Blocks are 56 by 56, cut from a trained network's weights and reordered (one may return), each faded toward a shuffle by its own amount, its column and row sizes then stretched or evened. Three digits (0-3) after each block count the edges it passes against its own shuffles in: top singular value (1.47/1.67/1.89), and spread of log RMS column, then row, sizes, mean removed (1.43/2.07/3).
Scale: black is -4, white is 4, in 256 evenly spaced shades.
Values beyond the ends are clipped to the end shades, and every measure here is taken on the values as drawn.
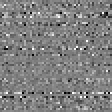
1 1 3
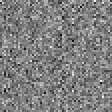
2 1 0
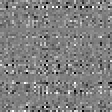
2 2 3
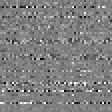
2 0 3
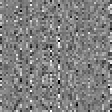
3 3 0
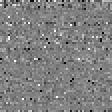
0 0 2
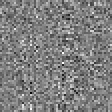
3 2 0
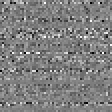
2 0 3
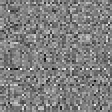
3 0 2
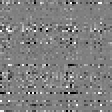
1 2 3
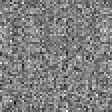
2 1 0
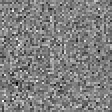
0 1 1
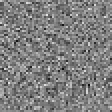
2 1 1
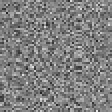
3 1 0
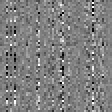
3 3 0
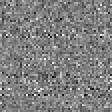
0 0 2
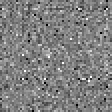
0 1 0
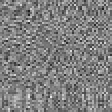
3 1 0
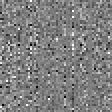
0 3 1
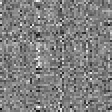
3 2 1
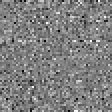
0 0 2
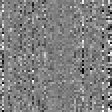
2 3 0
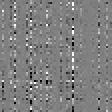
2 3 1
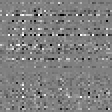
1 1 3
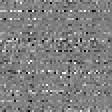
1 1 3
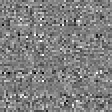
1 1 2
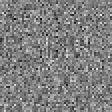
2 1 1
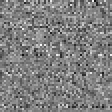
1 0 2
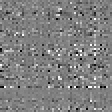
1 2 3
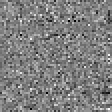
0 1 1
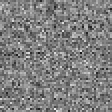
2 0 1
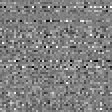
0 0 3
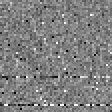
2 0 1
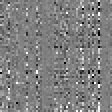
3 3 1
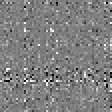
2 2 2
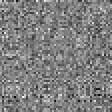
3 1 2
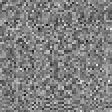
3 0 1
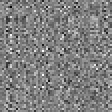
3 2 1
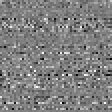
1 0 3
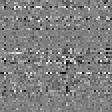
2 1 3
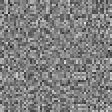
3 1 0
